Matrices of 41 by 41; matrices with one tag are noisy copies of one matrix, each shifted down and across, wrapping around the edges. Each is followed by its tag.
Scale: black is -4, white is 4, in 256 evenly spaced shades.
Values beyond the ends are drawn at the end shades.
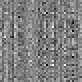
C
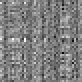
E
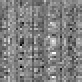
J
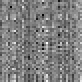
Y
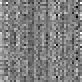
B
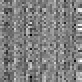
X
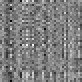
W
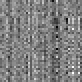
W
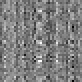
X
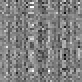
X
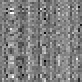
X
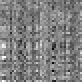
J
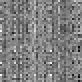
Y
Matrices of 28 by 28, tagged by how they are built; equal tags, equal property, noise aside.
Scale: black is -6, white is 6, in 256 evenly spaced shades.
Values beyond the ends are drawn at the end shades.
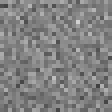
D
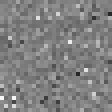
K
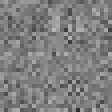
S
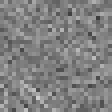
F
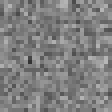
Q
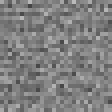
Q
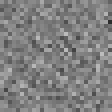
F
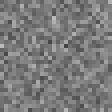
F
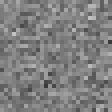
Q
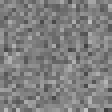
S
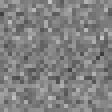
D
